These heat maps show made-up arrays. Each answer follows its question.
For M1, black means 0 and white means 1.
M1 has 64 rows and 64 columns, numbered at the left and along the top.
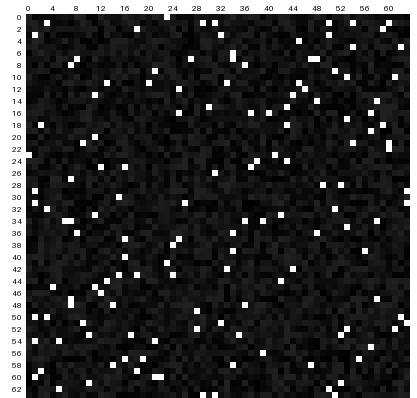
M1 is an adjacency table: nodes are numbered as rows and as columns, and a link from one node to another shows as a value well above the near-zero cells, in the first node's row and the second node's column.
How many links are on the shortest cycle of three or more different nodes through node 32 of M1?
6
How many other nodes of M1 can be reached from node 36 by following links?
11
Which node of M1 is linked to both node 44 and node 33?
node 42
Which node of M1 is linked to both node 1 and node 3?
node 50
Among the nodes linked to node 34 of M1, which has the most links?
node 7
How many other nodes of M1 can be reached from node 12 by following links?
8
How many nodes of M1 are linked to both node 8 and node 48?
2
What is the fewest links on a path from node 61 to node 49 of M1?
3
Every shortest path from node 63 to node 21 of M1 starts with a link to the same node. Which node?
node 51
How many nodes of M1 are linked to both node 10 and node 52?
2
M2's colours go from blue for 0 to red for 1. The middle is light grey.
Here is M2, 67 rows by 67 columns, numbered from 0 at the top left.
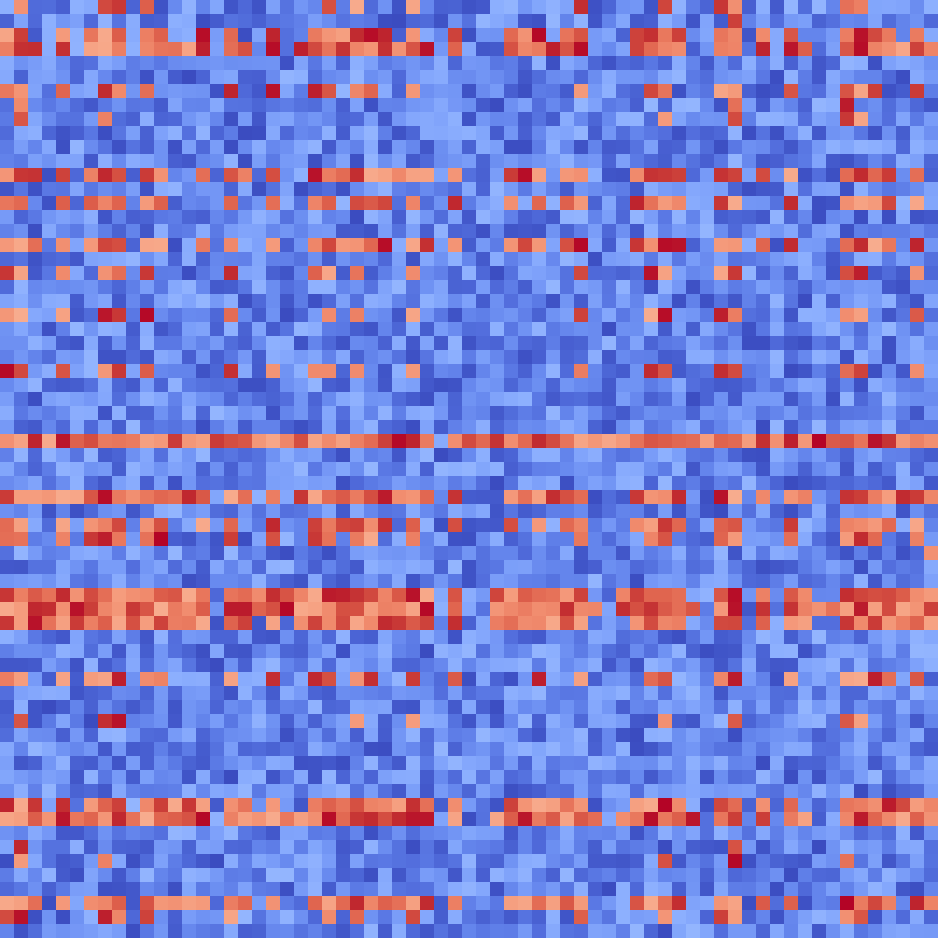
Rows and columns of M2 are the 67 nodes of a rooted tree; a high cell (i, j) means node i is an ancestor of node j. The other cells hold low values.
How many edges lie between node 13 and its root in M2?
9
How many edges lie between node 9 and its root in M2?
6
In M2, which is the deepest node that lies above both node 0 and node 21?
3
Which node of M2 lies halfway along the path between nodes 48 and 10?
19
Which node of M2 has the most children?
31
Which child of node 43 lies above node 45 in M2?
58
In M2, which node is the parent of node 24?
37
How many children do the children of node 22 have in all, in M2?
2
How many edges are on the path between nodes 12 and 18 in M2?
7
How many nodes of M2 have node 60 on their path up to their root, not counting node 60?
2
